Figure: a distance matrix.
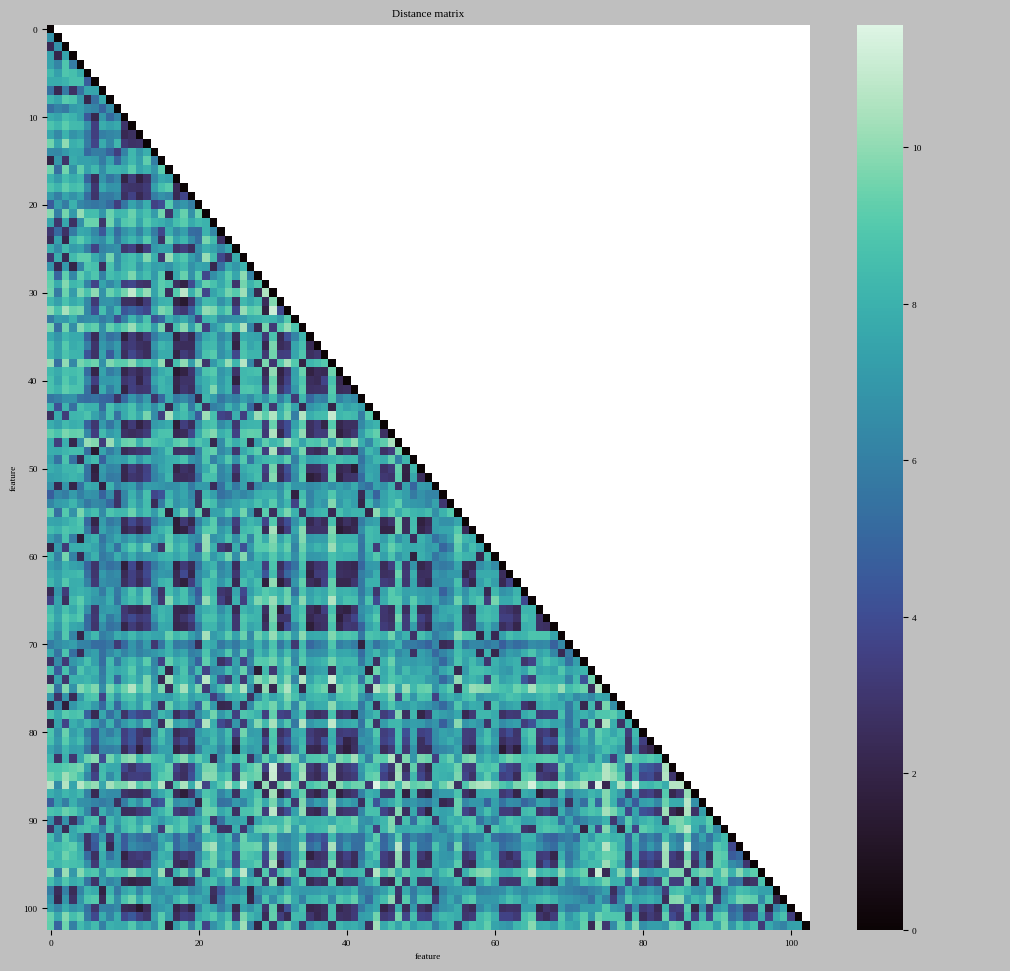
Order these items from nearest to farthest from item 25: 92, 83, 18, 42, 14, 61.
61, 18, 92, 42, 14, 83
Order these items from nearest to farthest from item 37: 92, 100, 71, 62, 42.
100, 62, 92, 42, 71
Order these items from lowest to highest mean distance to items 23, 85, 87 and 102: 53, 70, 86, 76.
70, 53, 76, 86
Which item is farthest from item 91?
86
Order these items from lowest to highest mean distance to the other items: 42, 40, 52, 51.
51, 40, 42, 52
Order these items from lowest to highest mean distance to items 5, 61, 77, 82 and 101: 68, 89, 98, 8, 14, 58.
68, 89, 8, 14, 98, 58
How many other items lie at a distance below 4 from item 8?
3
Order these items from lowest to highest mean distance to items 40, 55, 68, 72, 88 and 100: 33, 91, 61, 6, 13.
61, 6, 13, 33, 91
